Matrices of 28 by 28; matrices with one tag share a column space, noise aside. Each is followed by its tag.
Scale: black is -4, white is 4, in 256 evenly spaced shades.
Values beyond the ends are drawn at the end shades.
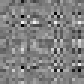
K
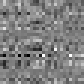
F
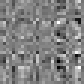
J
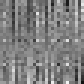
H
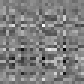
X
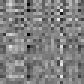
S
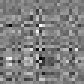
X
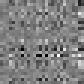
F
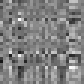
J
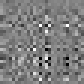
X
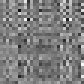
S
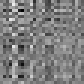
S
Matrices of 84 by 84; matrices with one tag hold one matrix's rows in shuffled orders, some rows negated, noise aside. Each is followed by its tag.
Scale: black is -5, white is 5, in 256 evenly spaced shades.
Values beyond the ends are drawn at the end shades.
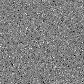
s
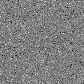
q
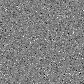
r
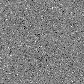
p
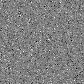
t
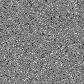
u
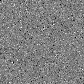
s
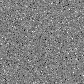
u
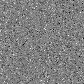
r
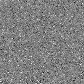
s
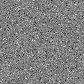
u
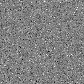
t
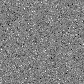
u
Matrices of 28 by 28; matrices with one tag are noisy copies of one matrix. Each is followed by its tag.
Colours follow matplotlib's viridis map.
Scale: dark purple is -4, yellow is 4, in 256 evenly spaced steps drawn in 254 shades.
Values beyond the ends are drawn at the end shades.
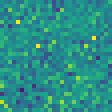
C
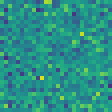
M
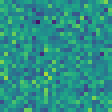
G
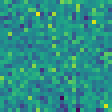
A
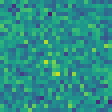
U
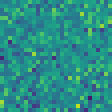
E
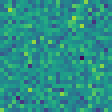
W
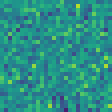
A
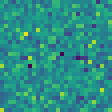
W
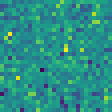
A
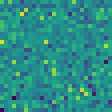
U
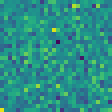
W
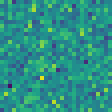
M
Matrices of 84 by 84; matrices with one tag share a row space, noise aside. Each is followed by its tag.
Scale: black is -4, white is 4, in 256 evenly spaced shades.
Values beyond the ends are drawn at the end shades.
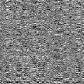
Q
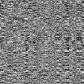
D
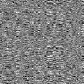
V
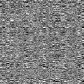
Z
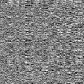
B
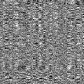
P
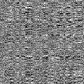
B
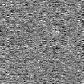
Z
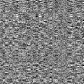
P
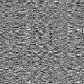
P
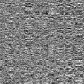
B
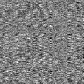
P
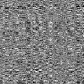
P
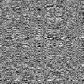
V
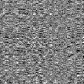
P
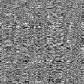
V
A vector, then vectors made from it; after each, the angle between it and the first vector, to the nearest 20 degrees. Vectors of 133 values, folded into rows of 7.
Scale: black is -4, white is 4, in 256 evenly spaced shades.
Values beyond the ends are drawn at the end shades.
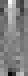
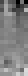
80 degrees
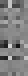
80 degrees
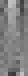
20 degrees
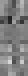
120 degrees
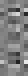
100 degrees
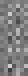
80 degrees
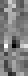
60 degrees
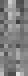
40 degrees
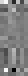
80 degrees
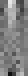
20 degrees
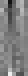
160 degrees
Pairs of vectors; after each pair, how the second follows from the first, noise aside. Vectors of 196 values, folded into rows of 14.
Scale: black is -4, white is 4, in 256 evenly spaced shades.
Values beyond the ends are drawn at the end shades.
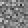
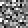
scaled up.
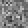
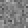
wrapped around, negated, shrunk.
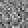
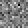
wrapped around.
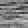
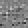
reversed, partly zeroed.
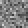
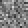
wrapped around, negated.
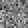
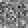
wrapped around, negated.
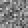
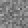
shrunk.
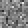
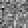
wrapped around, negated.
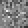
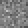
shrunk.
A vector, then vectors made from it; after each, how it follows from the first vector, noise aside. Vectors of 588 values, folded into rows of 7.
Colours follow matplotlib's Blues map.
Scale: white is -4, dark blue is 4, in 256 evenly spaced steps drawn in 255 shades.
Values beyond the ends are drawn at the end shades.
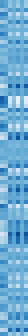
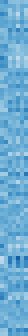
wrapped around, negated, shrunk.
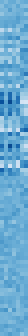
reversed, partly zeroed.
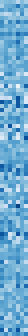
sign-scrambled.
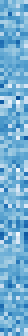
sign-scrambled.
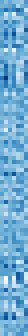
wrapped around.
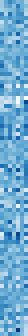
sign-scrambled.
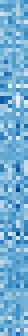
sign-scrambled.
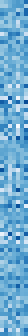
sign-scrambled.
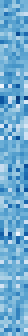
sign-scrambled.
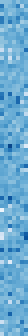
reversed, partly zeroed.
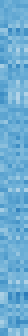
wrapped around, negated, shrunk.
